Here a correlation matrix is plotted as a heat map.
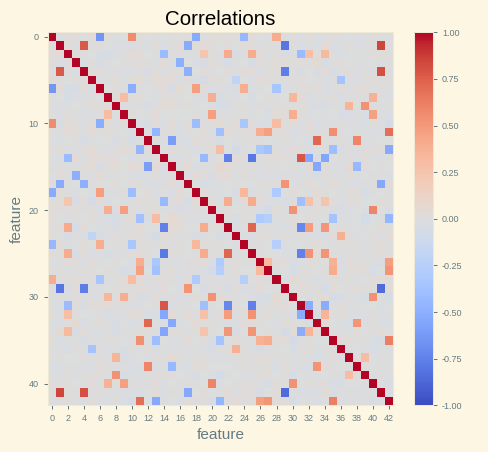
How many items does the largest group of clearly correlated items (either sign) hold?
8
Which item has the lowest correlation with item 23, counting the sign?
5
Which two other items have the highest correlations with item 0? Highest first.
10, 28
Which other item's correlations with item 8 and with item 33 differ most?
12
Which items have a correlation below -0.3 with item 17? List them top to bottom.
1, 4, 41
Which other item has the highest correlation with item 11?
42
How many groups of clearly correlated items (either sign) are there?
9
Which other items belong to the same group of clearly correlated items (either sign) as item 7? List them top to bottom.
9, 20, 30, 40
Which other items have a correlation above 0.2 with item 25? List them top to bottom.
2, 19, 22, 32, 34
